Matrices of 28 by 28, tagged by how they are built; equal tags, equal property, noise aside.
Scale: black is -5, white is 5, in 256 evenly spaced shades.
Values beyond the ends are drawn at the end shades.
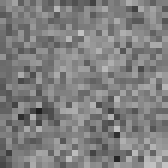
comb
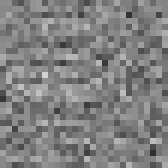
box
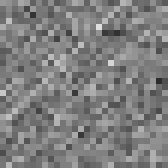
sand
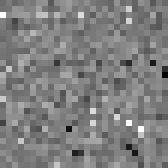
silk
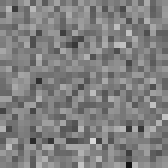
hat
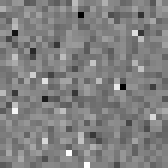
silk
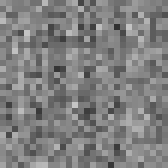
box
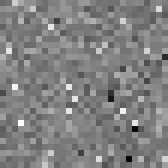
silk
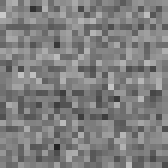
box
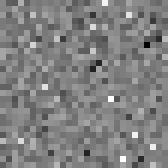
silk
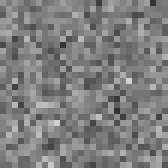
box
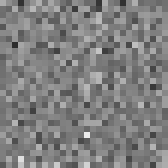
hat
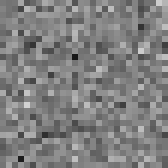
hat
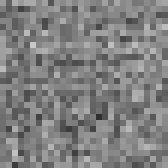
box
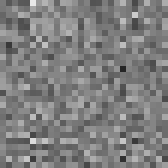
hat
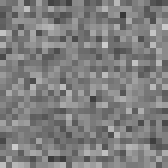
box
